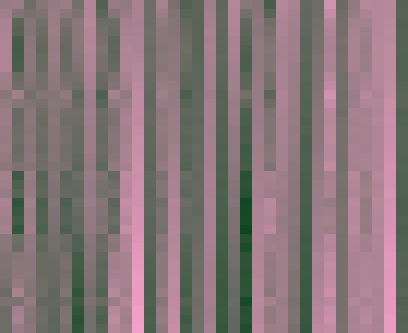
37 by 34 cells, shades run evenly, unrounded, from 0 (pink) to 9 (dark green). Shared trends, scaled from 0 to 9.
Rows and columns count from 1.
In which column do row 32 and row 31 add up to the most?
21
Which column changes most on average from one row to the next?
2
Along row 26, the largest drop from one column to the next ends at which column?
22
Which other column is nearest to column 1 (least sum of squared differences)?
8
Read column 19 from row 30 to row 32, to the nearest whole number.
7 7 7
